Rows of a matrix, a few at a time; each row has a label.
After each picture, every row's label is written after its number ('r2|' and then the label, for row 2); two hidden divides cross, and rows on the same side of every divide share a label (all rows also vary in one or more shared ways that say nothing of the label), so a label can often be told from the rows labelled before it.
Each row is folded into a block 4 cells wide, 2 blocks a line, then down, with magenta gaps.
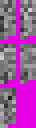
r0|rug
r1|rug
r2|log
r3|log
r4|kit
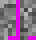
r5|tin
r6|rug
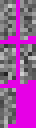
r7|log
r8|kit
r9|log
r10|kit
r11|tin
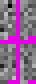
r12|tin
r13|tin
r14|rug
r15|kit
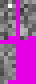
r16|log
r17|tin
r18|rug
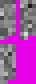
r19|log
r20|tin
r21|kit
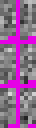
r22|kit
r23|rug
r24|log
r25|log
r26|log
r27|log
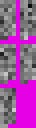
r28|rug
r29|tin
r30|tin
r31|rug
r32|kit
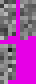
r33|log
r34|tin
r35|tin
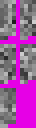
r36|rug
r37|kit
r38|tin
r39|log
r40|kit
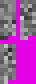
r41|rug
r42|kit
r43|tin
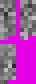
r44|kit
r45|tin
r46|rug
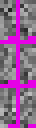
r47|kit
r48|log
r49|rug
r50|log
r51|kit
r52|log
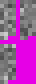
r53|tin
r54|log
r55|tin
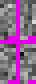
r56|log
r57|kit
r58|log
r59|tin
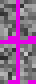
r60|tin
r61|log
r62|tin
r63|kit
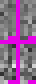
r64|tin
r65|rug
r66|kit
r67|kit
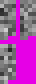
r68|tin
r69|rug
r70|tin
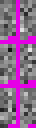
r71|kit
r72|kit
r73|tin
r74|log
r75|rug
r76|kit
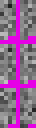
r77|tin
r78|log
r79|tin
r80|tin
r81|tin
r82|rug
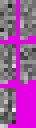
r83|tin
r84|kit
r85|kit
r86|tin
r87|kit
